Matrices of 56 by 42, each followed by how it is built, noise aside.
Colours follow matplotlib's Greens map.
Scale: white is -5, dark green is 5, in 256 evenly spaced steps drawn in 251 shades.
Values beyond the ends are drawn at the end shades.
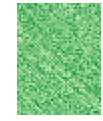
Toeplitz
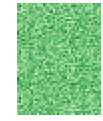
repeating rows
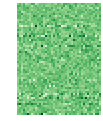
uneven rows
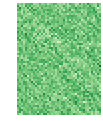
Toeplitz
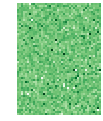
sparse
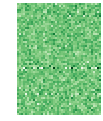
uneven rows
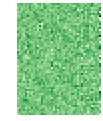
uneven columns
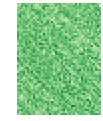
Toeplitz
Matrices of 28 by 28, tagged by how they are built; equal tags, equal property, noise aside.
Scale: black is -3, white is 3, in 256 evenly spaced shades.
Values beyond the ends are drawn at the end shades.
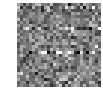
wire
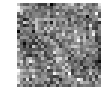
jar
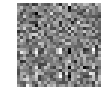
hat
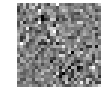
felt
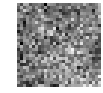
jar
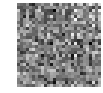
hat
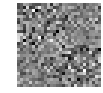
felt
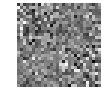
felt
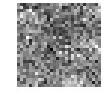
jar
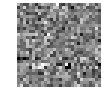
wire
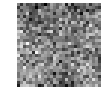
jar
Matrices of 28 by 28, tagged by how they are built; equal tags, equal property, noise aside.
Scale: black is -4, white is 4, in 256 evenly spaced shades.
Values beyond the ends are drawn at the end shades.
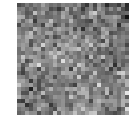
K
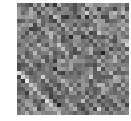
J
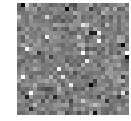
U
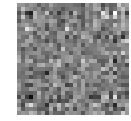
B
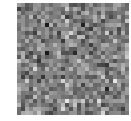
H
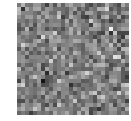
H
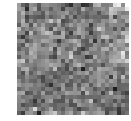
K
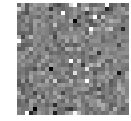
U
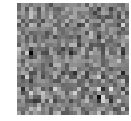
B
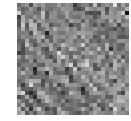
J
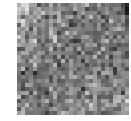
K
